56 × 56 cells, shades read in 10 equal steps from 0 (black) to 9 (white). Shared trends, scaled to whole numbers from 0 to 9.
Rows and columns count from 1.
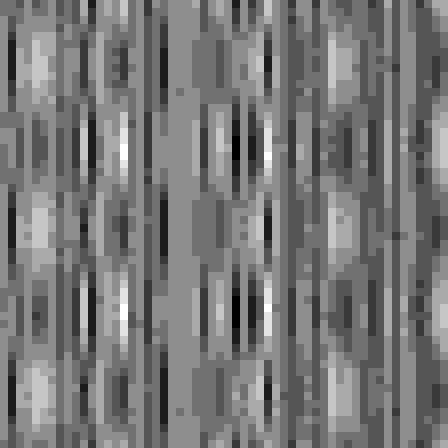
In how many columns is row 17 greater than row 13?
19
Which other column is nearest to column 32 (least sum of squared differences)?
44
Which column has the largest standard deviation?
34
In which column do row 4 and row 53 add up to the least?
21
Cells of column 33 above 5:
26
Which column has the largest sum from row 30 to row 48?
16
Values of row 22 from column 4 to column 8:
5 4 4 5 3
